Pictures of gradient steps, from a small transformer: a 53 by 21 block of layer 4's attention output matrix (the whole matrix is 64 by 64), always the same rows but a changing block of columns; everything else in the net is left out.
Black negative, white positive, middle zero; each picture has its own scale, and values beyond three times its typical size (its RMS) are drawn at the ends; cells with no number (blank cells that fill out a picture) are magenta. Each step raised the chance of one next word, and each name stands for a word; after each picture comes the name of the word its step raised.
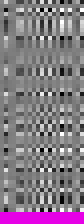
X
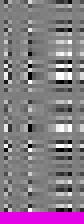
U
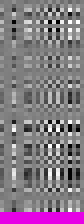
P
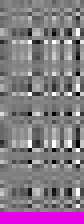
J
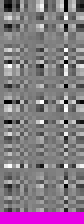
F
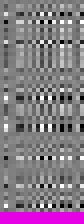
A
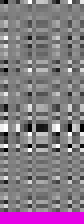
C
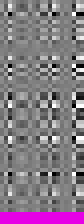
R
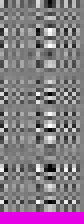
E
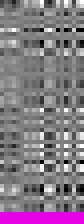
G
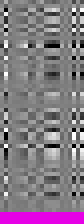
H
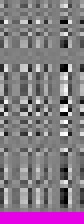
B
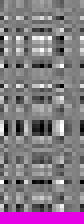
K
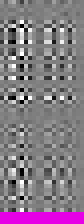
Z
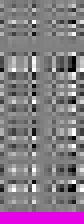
B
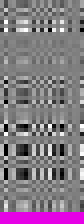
P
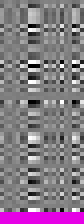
U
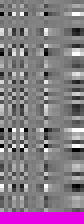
E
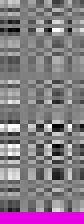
P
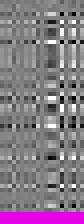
A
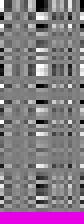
F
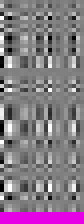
K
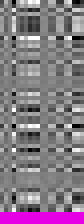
X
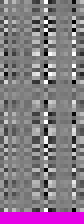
U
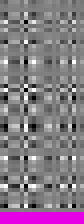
A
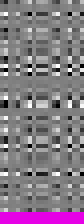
R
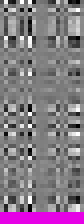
X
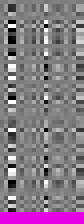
Z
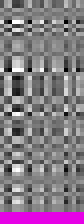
B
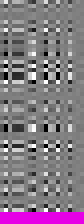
U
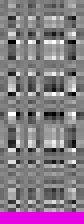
J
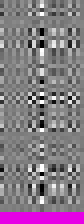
E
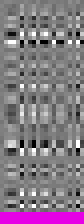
J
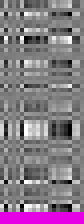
K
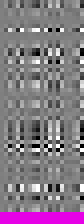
G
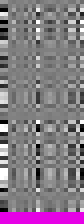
P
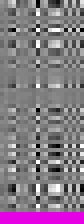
G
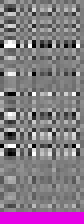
H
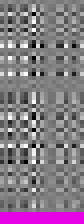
H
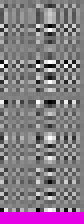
U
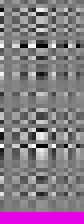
H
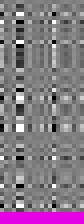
A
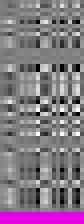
B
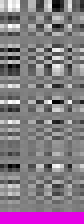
F
